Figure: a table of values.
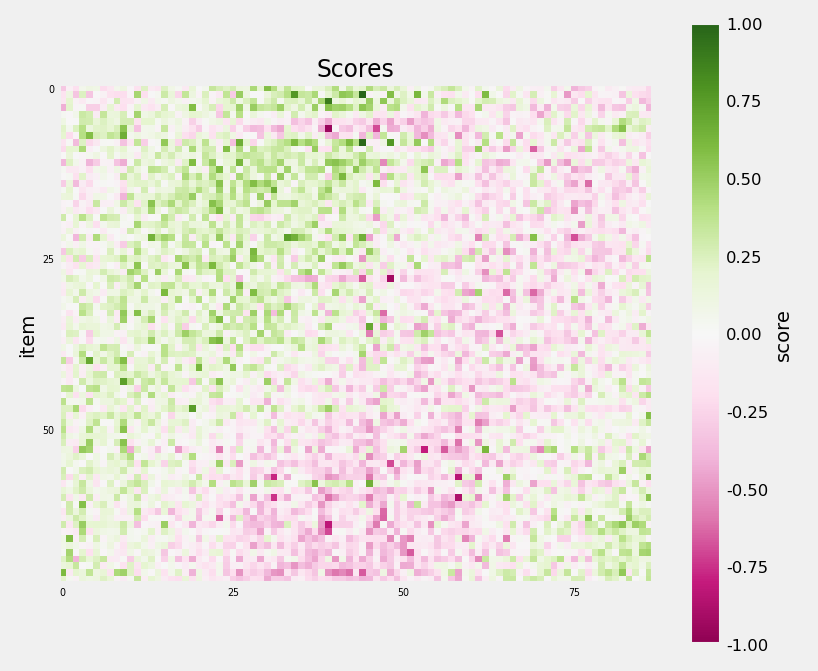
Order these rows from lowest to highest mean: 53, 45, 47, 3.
53, 45, 47, 3
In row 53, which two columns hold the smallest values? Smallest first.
53, 56
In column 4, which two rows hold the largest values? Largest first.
40, 7
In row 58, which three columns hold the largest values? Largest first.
45, 37, 28
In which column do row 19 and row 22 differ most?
69
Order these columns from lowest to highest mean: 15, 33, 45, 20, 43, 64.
64, 45, 43, 33, 20, 15
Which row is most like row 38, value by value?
19
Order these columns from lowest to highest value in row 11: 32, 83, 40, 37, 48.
83, 37, 48, 32, 40
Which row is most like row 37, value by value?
18
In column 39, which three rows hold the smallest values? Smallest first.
6, 64, 65
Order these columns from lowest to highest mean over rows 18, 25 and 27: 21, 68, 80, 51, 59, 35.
68, 80, 51, 21, 59, 35
